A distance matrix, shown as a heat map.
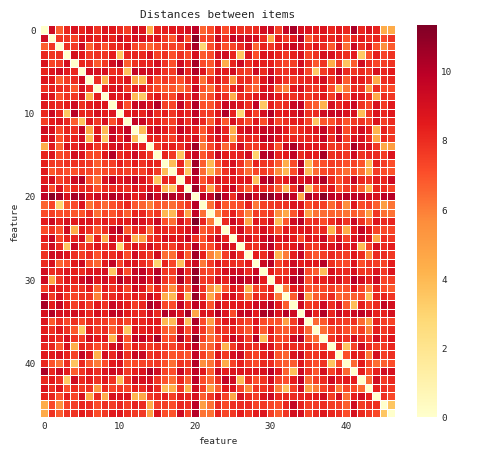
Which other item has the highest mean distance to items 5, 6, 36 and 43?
20
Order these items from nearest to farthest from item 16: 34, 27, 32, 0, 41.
32, 27, 41, 0, 34
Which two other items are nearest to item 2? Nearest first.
21, 45
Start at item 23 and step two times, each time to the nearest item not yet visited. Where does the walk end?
27
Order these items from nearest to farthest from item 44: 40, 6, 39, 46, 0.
6, 40, 46, 0, 39
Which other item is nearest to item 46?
45
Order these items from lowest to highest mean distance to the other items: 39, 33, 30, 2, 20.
2, 39, 33, 30, 20
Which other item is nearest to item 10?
26
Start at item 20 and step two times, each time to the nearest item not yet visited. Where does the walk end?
25
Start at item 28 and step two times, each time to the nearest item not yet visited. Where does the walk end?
18
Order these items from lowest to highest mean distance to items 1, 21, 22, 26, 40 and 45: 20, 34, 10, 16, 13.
16, 10, 13, 34, 20
